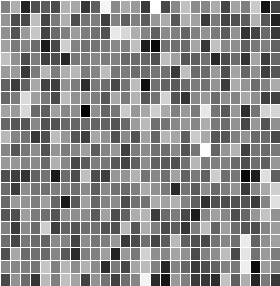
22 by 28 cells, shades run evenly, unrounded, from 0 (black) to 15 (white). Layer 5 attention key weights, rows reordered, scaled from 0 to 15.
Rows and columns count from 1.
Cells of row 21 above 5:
22
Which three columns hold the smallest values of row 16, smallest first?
7, 21, 26
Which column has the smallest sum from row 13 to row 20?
8
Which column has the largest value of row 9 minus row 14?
3
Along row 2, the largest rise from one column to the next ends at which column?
4
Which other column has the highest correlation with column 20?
1
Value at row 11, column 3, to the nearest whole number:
7
